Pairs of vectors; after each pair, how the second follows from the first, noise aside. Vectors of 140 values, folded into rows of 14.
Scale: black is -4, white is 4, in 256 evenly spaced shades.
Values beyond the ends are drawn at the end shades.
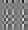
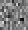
shuffled.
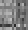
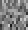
shuffled.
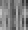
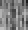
copied.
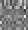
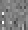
reversed, partly zeroed.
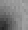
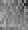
reversed, partly zeroed.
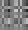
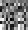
reversed, negated, scaled up.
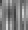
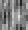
reversed, negated.
